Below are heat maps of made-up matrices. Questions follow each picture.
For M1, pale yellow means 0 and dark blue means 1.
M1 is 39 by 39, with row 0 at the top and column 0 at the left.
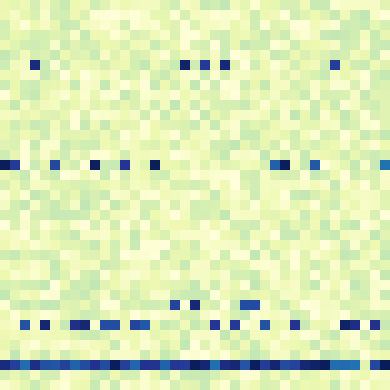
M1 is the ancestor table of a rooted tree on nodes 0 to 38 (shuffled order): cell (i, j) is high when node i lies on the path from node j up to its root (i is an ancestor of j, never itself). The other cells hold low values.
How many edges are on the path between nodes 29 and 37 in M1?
2
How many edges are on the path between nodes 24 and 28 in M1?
4
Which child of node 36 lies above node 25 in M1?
30
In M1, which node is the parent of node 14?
32
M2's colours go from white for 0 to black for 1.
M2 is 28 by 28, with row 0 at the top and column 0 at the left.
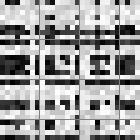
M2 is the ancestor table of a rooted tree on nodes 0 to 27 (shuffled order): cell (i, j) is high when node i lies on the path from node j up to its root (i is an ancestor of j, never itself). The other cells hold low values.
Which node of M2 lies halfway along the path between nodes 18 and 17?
11
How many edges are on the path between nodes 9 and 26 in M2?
7
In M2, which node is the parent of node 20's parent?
14
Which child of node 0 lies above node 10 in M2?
25
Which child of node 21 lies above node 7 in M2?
5
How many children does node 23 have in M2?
1
